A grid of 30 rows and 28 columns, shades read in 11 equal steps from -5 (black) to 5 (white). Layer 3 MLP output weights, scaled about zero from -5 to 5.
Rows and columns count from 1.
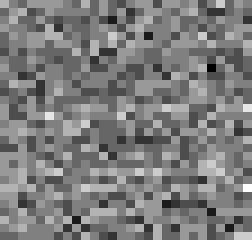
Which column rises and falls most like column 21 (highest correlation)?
4
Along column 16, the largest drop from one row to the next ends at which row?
23
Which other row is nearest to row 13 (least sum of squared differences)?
8
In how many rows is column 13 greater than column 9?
10
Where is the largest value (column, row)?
28, 24
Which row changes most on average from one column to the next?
29
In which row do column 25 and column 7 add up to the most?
22
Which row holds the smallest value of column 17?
5
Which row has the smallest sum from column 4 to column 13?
3
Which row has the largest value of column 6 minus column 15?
15
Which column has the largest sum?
6
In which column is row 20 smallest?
13
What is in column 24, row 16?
-2
